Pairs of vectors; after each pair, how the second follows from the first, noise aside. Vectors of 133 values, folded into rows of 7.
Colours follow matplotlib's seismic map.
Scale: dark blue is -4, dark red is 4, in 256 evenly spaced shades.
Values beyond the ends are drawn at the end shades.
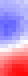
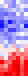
copied.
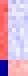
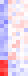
negated, shrunk.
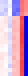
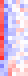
reversed, negated, shrunk.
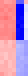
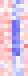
wrapped around, shrunk.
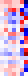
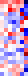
copied.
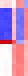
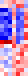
copied.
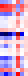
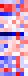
copied.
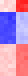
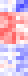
negated, shrunk.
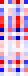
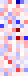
negated, partly zeroed.
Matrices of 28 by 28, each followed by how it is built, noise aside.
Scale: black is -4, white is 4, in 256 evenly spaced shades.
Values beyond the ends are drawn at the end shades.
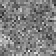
smooth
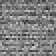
blocks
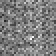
repeating rows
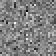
uneven columns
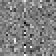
uneven columns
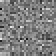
low rank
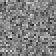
blocks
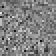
lower triangular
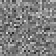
blocks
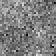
smooth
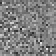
lower triangular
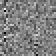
uneven columns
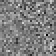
upper triangular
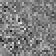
lower triangular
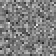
repeating rows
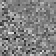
lower triangular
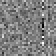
uneven columns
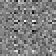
low rank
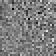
upper triangular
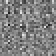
low rank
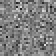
low rank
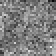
smooth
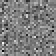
uneven columns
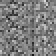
repeating rows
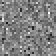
uneven columns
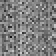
repeating rows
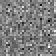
uneven columns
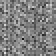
repeating rows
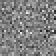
low rank
